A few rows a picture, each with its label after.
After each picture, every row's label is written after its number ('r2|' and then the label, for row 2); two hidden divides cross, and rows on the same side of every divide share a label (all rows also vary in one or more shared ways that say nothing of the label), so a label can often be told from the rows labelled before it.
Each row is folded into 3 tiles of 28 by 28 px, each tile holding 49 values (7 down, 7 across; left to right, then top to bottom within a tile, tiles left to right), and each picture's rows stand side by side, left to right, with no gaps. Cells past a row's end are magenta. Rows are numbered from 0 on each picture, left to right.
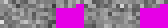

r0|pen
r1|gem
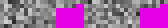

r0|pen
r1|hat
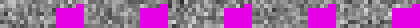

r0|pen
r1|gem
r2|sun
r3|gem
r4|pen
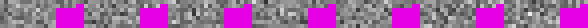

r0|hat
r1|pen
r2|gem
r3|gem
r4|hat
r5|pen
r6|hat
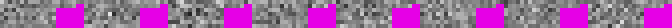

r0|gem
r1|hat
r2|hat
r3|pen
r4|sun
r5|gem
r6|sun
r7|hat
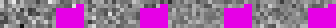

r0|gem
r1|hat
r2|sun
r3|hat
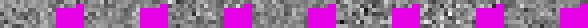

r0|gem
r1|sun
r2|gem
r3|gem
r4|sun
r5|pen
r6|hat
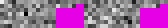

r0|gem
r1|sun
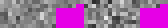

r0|gem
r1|gem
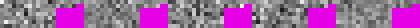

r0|gem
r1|pen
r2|sun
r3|gem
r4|hat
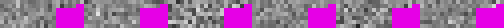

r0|hat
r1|sun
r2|hat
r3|pen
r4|gem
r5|pen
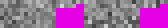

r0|pen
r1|pen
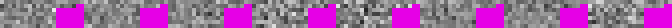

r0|hat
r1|gem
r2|sun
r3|hat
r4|pen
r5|gem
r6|hat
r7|gem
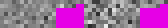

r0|pen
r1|pen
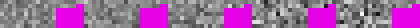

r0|sun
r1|gem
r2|pen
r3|pen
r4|sun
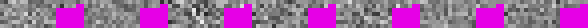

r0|hat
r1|hat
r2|sun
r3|gem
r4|pen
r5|gem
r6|gem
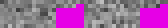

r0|sun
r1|hat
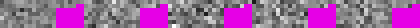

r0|hat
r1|pen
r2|gem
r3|sun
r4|gem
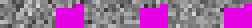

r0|pen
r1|hat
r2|sun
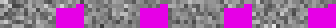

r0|pen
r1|gem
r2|pen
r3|pen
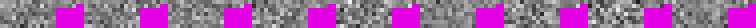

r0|pen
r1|pen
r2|hat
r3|sun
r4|gem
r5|gem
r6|gem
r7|sun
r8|gem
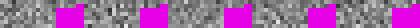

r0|pen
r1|hat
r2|sun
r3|hat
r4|sun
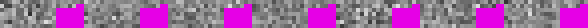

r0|sun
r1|gem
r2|pen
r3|hat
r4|pen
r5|hat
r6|sun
